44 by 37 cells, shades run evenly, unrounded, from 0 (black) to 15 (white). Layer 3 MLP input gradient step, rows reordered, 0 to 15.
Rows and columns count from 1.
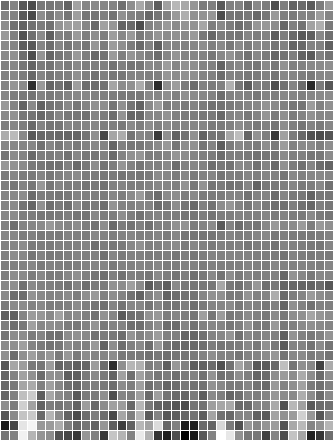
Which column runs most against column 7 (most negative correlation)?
2
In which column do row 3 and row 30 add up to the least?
16
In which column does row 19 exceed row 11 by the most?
5
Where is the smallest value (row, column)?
44, 21
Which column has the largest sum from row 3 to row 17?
19
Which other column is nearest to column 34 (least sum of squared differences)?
6
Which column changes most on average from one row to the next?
35
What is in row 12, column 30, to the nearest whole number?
9
